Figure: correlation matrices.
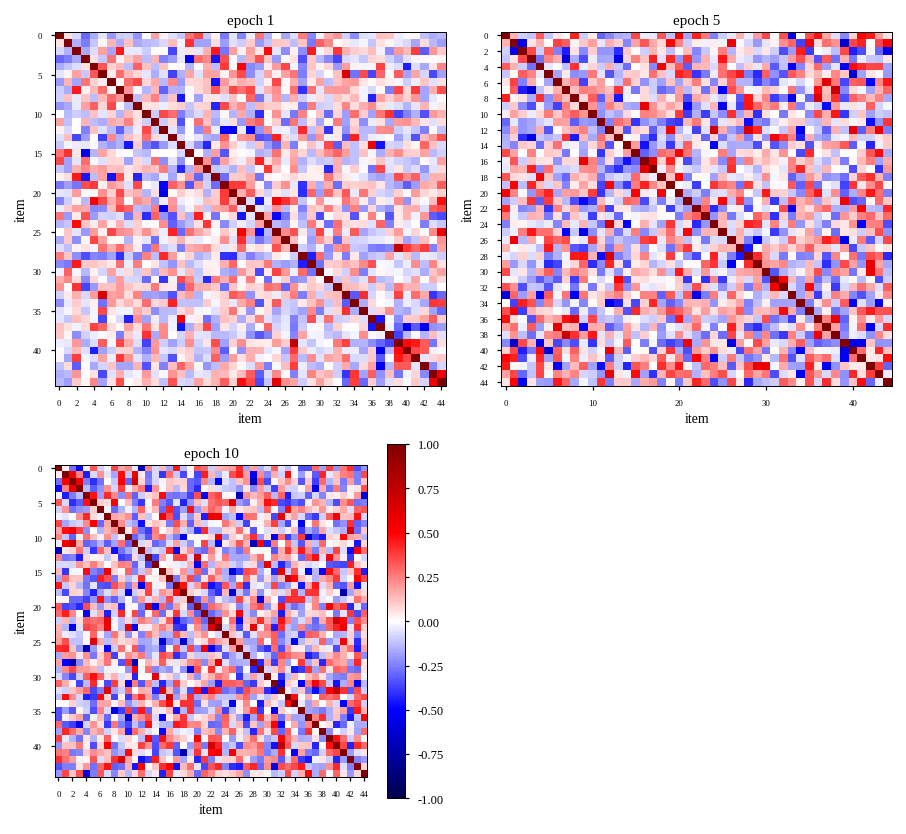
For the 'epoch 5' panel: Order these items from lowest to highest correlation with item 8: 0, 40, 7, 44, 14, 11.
11, 44, 14, 7, 40, 0
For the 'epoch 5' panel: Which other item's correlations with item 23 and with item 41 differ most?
39
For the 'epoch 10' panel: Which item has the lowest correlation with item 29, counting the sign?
19
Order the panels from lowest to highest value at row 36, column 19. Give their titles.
epoch 5, epoch 10, epoch 1
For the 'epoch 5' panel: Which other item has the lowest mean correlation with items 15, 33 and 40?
34
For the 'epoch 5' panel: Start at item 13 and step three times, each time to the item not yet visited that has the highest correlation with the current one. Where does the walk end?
35
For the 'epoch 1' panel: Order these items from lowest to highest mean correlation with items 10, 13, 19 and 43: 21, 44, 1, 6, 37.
1, 37, 6, 21, 44
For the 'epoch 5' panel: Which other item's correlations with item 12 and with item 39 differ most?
40
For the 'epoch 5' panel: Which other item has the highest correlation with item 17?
16
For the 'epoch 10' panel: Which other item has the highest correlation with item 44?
36
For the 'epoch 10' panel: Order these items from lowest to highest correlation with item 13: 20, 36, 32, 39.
32, 36, 39, 20
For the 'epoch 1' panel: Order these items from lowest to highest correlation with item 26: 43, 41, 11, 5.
11, 41, 43, 5
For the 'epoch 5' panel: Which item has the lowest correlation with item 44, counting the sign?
2
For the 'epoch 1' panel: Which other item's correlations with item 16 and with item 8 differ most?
23
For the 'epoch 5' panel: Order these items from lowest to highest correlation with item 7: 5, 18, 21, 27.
18, 21, 5, 27
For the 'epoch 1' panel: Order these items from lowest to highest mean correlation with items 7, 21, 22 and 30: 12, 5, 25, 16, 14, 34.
12, 14, 16, 5, 34, 25
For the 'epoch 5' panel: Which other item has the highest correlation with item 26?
1
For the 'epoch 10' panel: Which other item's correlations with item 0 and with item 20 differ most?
42
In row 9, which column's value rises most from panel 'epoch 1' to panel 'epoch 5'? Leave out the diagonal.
28
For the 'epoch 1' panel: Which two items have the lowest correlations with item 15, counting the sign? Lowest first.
3, 19
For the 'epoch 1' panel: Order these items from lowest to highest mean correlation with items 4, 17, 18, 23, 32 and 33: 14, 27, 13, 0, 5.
13, 14, 0, 27, 5
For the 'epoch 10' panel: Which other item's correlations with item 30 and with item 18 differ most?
5
